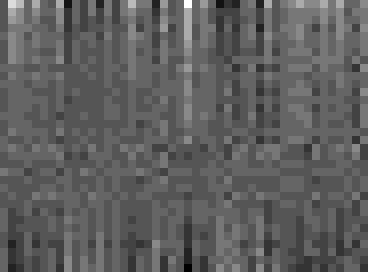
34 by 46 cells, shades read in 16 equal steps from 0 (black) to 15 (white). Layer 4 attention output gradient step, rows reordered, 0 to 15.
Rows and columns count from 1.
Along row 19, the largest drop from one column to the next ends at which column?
46
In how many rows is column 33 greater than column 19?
10
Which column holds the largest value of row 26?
29
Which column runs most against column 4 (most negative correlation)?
1
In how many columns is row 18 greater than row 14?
4
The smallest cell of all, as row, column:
34, 24
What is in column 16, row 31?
4
